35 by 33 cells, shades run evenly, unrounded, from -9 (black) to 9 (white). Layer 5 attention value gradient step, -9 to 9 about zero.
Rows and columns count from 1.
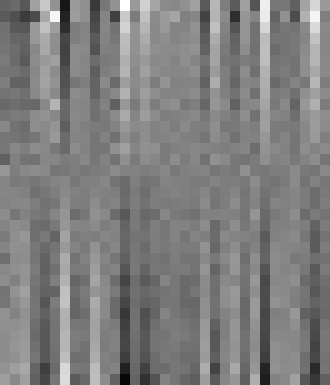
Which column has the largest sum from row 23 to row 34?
7
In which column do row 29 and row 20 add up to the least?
13
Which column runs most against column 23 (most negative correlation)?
19
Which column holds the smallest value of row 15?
1
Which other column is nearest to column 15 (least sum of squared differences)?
5
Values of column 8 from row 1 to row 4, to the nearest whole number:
2 2 0 0
